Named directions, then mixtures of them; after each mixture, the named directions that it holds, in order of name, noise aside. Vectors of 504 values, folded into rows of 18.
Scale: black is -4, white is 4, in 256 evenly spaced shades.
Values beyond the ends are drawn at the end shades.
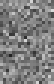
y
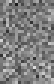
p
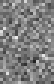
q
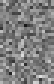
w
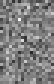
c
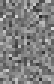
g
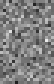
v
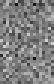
p, v.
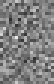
c, p, q.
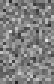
v.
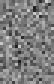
c, g.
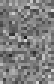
y.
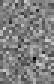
p, q, v.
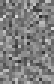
g.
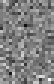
w.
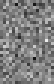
p, v.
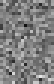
w.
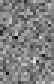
q.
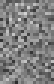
c, p, q.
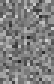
g.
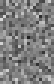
g.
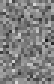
v.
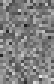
p, w.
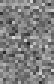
q, y.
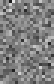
c, p, v.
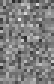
c.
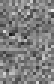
y.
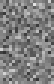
v, y.
